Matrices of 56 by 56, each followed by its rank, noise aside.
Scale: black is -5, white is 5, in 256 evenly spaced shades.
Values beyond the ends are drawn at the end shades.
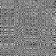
three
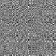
five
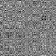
five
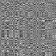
five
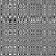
two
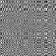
two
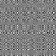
two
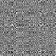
five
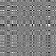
one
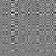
one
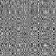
four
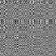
three
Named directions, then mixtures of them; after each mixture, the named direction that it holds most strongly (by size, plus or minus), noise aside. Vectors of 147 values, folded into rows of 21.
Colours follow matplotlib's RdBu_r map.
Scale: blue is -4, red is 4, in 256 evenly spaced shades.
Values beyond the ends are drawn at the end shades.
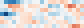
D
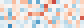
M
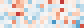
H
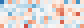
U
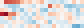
D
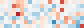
H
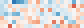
D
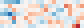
D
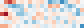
D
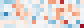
H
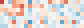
U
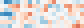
D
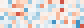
H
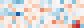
H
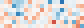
H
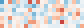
U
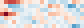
D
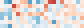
M
